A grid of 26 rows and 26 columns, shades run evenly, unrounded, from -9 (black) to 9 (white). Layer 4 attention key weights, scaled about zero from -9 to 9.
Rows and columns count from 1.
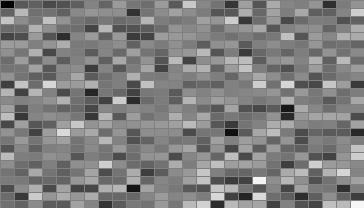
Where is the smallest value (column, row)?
1, 1
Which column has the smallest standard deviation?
12
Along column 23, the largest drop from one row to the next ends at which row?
22
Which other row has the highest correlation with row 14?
15
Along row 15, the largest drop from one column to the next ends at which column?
2
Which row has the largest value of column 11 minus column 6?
24
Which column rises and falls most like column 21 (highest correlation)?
7
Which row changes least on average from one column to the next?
6
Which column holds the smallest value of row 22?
11
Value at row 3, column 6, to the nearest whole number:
-1
